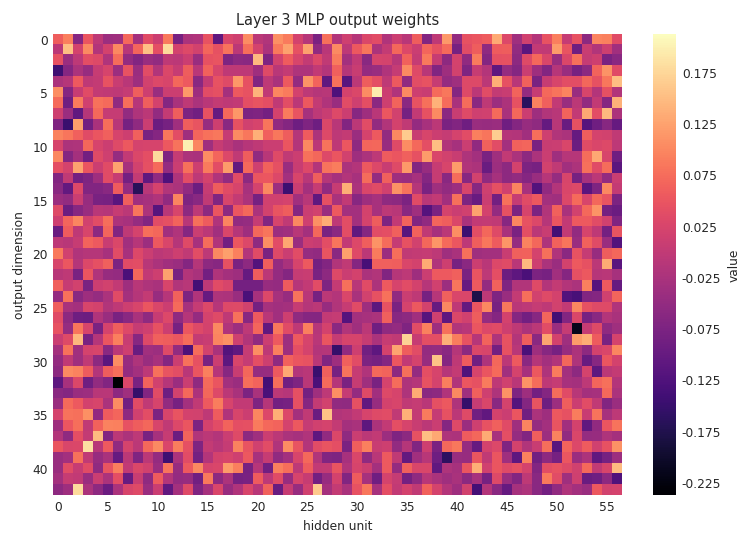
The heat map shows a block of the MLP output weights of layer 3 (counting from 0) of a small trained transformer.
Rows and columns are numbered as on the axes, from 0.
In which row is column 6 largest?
12
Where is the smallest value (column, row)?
6, 32
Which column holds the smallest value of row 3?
0
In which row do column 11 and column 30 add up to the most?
1
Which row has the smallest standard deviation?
13
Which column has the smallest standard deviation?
30
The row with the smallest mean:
8
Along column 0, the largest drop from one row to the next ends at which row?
3
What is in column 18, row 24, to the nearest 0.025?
-0.05
